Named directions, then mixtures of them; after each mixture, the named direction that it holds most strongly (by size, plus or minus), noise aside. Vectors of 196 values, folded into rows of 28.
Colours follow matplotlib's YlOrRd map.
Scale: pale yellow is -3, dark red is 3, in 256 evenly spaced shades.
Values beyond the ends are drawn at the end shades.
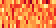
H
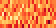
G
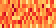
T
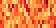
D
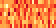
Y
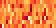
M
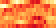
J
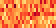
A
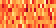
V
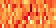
M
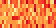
T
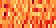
Y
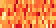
Y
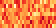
A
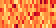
A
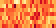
A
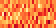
G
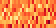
G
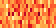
Y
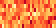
A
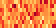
A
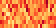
D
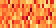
T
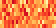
D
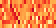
G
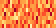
G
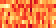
Y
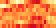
J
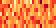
H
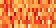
Y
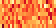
H
